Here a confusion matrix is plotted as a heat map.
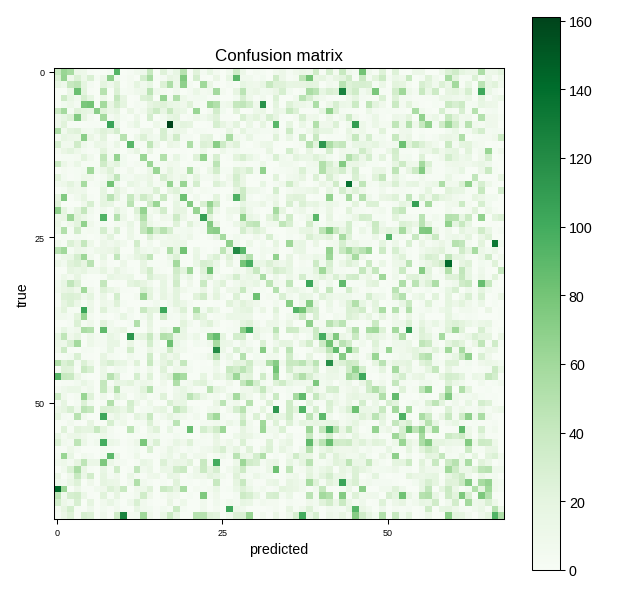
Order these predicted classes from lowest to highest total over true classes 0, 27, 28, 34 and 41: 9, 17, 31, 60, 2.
31, 60, 2, 17, 9
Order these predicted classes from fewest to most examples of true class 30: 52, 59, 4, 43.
43, 4, 52, 59
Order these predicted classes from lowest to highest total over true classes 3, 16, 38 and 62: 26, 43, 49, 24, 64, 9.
26, 49, 9, 24, 64, 43
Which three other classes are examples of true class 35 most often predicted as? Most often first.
38, 45, 53
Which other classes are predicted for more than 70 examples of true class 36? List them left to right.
4, 16, 37
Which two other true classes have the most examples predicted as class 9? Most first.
0, 13
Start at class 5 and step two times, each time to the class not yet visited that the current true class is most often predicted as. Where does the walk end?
49
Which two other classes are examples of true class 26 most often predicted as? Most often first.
66, 35
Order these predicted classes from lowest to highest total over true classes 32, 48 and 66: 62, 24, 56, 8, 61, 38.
8, 24, 62, 61, 56, 38
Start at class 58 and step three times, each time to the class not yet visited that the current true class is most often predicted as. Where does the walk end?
44
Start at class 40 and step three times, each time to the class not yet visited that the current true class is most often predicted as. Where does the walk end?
7
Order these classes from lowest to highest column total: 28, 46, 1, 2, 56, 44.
2, 46, 1, 56, 44, 28
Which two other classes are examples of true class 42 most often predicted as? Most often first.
24, 44
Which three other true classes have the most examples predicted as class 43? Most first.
3, 62, 32
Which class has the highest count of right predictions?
27
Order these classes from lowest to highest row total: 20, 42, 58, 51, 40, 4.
4, 58, 20, 42, 51, 40
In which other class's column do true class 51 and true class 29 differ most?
59
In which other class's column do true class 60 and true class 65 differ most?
33
